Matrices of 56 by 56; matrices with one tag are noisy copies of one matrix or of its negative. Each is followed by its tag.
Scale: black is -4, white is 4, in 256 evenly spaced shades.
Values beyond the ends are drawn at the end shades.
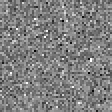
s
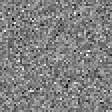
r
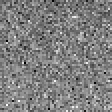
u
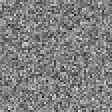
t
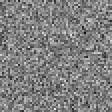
r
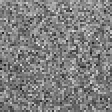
u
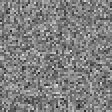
s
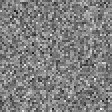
t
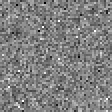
t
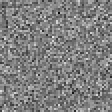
r
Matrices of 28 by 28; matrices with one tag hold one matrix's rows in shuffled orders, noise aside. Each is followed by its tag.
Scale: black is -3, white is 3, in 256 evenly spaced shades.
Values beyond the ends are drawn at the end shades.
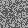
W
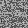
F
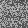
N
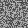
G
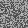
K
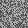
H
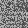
N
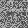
N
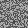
K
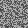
G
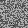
K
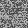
F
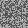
W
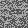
F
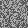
H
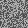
H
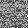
F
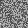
G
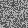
K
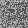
N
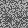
W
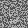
H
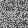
N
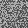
N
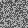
G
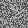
H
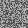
W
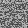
F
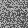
N
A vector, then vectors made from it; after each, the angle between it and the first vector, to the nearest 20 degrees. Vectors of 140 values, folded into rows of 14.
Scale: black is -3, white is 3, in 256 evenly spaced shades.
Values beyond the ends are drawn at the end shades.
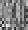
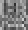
80 degrees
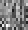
20 degrees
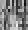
100 degrees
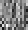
20 degrees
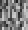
100 degrees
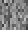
120 degrees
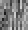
120 degrees
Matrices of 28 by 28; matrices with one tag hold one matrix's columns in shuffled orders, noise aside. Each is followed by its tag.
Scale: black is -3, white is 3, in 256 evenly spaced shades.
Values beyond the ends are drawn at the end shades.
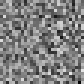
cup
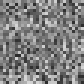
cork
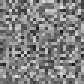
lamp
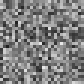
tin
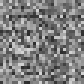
cup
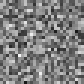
cup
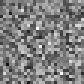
cup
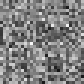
tin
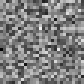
lamp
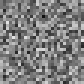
cup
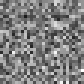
cup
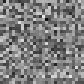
lamp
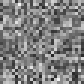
cork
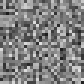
tin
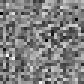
tin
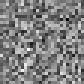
cup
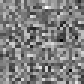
tin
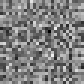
tin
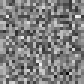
cup
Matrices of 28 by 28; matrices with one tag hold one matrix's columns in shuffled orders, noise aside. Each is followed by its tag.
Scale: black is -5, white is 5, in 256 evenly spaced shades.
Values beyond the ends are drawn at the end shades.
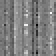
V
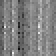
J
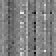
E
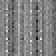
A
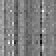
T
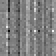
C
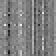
V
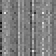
E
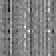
C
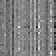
J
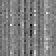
V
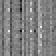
C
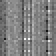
A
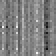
J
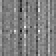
C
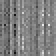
V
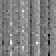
T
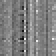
A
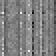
E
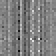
A
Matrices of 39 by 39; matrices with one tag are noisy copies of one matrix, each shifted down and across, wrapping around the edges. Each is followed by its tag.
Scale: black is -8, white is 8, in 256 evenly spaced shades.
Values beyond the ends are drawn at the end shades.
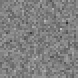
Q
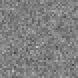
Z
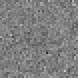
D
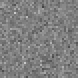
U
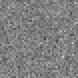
D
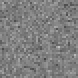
Q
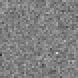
Q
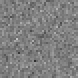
U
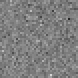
U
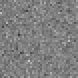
U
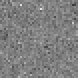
Z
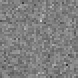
D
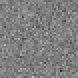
U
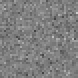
Z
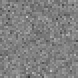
Z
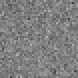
D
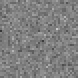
Q
